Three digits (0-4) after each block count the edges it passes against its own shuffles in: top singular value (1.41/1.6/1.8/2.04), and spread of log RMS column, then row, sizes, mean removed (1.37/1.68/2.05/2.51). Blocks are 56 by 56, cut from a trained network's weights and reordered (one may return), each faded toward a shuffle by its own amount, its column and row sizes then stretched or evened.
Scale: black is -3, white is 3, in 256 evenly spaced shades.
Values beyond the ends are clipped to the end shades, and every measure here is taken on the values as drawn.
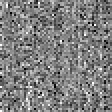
0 2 0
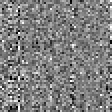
3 4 0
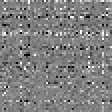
1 4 4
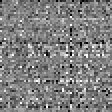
2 2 4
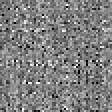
1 1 4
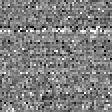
2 0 3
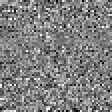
1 0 4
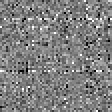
1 2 2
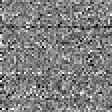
1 1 2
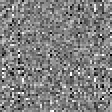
2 3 1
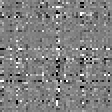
2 4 4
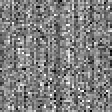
2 1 0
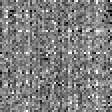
3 2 3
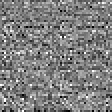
2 2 3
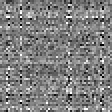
3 4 0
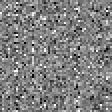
2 3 0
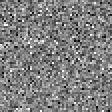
0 0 0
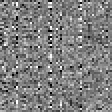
4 4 1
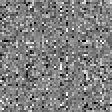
1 4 3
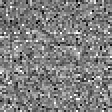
0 1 0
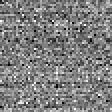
2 0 0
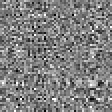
3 2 2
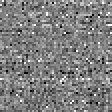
0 1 3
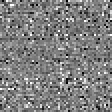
0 2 4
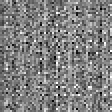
3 2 2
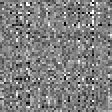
2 4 2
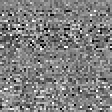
0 0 4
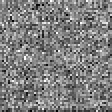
2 0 0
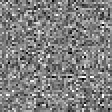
2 3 0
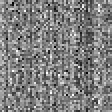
3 1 0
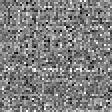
1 1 0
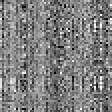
4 3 2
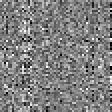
3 4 0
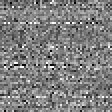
2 0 3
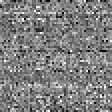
1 1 3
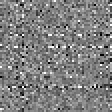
1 2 3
